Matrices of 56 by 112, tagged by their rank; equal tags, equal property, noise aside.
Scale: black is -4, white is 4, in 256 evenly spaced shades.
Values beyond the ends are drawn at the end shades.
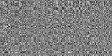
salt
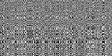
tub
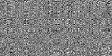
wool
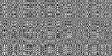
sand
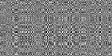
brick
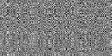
tub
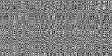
tub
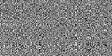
wool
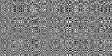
sand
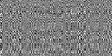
sand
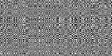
sand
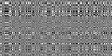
brick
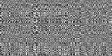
tub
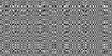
brick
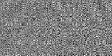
salt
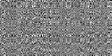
salt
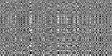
sand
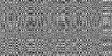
brick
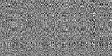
tub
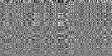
sand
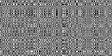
sand
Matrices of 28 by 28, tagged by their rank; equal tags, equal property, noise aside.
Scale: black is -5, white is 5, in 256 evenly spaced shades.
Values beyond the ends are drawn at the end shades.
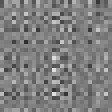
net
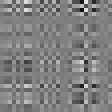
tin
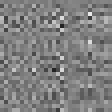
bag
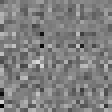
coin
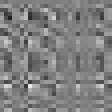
net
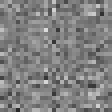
coin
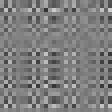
tin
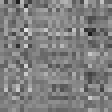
bag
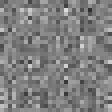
coin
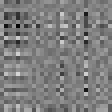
net
